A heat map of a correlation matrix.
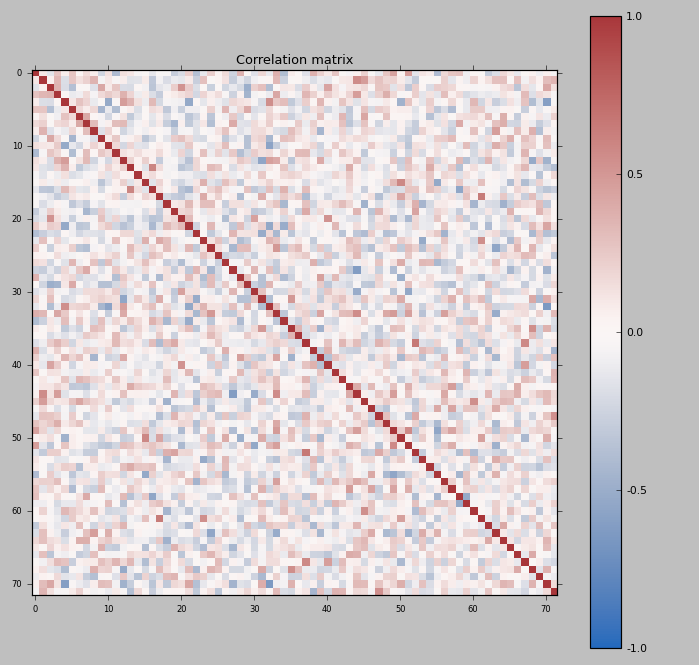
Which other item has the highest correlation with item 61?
17
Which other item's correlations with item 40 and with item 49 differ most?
20
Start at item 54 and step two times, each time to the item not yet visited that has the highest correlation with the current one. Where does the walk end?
16
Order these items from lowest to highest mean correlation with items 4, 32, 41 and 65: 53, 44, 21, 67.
21, 53, 44, 67
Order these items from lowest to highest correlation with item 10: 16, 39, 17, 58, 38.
39, 58, 16, 17, 38
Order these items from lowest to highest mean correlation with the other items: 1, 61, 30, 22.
22, 30, 61, 1
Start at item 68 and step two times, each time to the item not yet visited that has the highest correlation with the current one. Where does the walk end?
31
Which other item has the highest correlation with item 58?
7
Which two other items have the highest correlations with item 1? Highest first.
44, 45
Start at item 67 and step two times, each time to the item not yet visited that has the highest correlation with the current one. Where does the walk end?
52
